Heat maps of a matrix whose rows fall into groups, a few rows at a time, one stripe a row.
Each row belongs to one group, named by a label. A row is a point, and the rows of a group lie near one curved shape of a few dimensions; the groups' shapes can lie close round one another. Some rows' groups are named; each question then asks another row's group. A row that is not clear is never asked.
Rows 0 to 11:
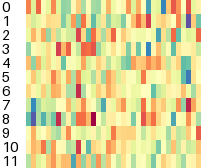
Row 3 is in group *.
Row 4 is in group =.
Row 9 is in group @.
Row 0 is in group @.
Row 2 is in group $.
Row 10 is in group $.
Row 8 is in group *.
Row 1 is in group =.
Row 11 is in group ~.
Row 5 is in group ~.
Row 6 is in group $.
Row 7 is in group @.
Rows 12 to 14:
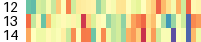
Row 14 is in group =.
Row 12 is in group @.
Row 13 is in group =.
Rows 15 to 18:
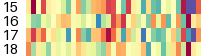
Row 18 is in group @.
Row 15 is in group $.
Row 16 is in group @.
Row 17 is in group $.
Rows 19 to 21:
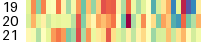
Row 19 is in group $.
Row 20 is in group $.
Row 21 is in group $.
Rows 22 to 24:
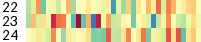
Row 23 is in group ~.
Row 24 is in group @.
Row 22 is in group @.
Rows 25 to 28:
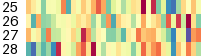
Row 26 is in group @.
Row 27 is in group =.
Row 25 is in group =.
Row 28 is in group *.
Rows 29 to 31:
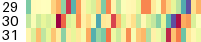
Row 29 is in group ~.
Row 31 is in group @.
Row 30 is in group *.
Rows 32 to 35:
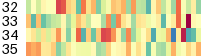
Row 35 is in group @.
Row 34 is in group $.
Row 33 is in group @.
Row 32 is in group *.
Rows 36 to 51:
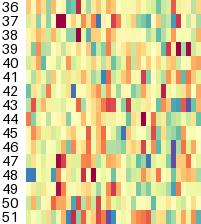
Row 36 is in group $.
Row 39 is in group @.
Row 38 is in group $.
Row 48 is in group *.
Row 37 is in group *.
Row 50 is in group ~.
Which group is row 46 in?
=
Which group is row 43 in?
$
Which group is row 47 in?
*
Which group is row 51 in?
=
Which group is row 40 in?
@
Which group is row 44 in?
=
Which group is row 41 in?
@
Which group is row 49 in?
*
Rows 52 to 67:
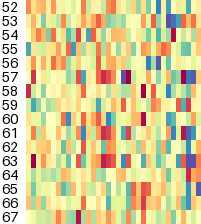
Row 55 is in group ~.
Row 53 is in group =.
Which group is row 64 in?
@
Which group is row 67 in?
$
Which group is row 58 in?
=
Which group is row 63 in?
$
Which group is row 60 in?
=
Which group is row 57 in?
$
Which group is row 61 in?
$
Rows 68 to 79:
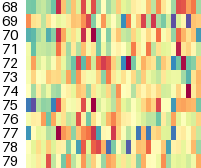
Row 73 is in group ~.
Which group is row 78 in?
=
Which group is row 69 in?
=
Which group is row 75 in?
*
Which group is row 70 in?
*
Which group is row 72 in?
$
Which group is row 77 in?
*
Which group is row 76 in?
$
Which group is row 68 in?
*
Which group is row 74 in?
@
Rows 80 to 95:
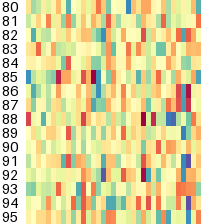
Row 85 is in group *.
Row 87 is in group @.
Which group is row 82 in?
@
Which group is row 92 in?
@
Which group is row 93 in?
*
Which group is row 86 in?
@
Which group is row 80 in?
=
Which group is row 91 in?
~
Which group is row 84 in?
@
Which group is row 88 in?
=
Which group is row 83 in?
@
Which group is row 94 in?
=
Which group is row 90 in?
@
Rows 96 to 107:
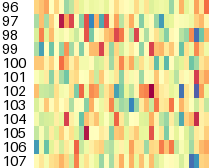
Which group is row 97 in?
~
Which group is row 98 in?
$
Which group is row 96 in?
@
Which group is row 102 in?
=
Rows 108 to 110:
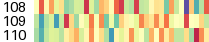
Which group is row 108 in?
$
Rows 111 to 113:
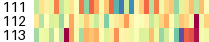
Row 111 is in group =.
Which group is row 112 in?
@
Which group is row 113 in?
*
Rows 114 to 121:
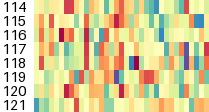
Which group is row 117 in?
$
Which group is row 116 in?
~
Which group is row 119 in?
=
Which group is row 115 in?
$
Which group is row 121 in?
@
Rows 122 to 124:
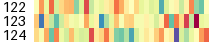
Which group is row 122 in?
$
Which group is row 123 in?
@
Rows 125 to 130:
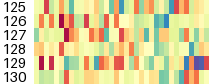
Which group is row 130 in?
*
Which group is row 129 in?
$
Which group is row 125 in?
@
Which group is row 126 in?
~
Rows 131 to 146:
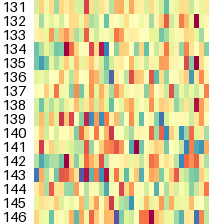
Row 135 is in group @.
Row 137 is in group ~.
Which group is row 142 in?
*
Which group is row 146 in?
=
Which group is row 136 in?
@
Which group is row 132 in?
@
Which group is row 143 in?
~
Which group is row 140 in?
=
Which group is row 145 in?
=
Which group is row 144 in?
@
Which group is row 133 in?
$
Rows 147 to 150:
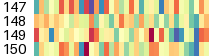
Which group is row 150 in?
~
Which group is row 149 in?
=
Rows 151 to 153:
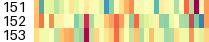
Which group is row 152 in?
$
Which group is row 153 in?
$
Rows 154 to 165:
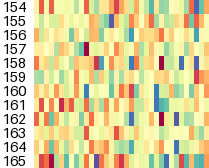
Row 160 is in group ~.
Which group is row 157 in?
$
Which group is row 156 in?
=
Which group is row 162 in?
=
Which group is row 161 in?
~
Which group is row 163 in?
$
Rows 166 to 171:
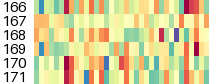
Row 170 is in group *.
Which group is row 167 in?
@
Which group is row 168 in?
=
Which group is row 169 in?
@
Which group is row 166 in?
*
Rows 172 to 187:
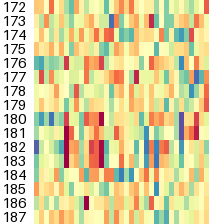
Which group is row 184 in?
=
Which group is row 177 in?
$
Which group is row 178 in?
~
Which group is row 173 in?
@
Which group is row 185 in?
@
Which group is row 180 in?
*
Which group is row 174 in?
=
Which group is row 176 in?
*
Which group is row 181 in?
*
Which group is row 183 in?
*
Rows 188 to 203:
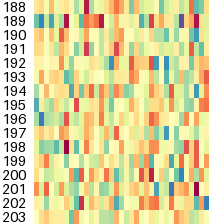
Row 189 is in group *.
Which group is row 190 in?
~
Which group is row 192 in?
@
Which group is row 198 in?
*
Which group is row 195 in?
@
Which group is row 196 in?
*
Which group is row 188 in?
$
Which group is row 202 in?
=
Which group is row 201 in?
@
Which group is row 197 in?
~
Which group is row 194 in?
~
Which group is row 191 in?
$
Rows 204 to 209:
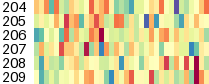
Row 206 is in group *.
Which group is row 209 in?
@
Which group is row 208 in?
@
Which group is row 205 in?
*
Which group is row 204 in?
=
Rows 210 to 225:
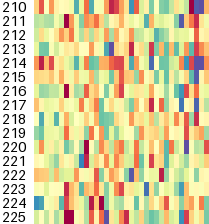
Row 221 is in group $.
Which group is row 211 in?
*
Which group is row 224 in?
*
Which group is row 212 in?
~
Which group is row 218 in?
@
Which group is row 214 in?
$
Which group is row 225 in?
*
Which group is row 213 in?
@
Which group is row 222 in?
=
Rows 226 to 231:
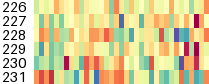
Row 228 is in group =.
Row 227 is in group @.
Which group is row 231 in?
$
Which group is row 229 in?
@
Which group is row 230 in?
*
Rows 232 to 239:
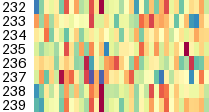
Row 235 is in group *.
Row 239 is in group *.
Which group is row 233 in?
=
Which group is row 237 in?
~
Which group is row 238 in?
*
